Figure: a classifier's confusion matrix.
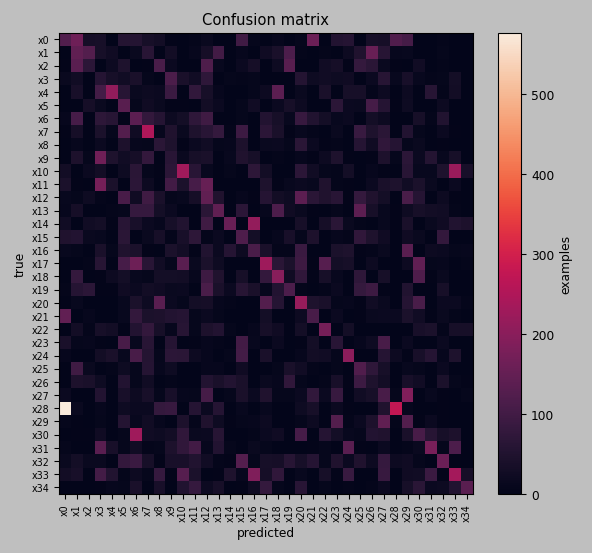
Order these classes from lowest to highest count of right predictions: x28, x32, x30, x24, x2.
x2, x30, x32, x24, x28
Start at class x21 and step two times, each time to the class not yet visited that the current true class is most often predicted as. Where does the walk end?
x1
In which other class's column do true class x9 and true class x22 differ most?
x3
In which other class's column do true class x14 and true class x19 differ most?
x16
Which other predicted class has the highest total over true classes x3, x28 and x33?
x0
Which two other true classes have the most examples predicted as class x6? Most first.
x30, x17
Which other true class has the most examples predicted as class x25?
x13
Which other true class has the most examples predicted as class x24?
x31
